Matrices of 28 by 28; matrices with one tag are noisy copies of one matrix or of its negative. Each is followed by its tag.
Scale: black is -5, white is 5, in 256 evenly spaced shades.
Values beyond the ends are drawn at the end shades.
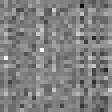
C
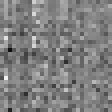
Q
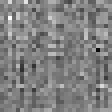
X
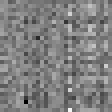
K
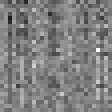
X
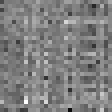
K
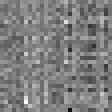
K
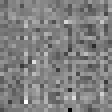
K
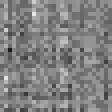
Q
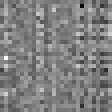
C
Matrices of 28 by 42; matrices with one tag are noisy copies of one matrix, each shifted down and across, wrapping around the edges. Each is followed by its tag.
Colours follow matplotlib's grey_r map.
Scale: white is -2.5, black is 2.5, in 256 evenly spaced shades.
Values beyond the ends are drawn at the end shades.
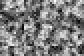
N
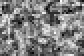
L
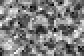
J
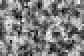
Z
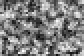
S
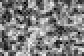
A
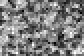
A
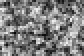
A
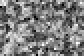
A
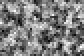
Z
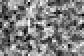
A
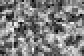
L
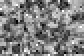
L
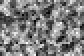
N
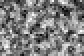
N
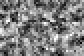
L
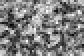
A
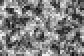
Z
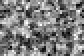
N
